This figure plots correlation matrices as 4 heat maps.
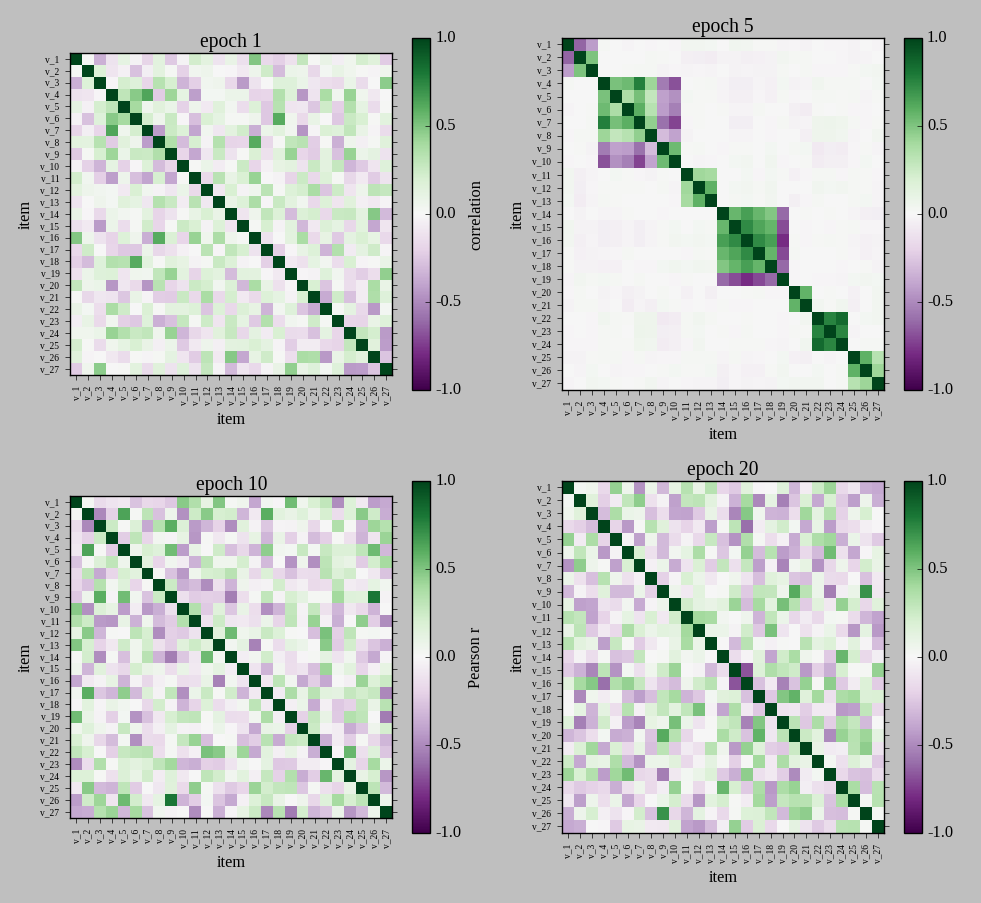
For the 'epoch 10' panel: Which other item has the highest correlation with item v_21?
v_11
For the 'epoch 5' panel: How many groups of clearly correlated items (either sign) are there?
7
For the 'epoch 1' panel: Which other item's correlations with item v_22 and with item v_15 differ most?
v_17
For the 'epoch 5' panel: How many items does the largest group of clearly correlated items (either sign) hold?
7
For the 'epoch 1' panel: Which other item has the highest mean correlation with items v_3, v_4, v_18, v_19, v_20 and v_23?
v_27
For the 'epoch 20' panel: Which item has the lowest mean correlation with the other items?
v_4
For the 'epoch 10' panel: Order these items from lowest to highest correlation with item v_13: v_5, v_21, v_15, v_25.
v_25, v_21, v_15, v_5
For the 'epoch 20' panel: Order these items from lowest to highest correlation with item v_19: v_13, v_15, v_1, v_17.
v_13, v_1, v_15, v_17
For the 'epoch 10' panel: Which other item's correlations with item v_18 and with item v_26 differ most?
v_9
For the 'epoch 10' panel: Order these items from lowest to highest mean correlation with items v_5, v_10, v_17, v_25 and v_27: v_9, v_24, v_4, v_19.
v_4, v_24, v_19, v_9
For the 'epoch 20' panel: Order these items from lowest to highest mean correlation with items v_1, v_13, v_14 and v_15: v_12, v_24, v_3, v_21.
v_3, v_21, v_12, v_24
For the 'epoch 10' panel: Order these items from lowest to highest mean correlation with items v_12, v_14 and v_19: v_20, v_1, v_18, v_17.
v_20, v_18, v_1, v_17
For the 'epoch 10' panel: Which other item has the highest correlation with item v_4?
v_27
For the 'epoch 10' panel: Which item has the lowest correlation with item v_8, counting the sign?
v_12
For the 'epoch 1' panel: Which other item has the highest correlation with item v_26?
v_14
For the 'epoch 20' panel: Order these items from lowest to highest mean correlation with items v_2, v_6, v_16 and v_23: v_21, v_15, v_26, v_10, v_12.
v_15, v_10, v_26, v_21, v_12
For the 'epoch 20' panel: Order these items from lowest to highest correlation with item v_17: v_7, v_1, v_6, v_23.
v_7, v_6, v_23, v_1
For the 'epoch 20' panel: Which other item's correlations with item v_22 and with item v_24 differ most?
v_5
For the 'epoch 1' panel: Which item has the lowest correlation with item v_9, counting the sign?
v_11
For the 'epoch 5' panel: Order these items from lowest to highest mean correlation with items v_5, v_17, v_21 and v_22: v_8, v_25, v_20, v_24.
v_25, v_8, v_20, v_24
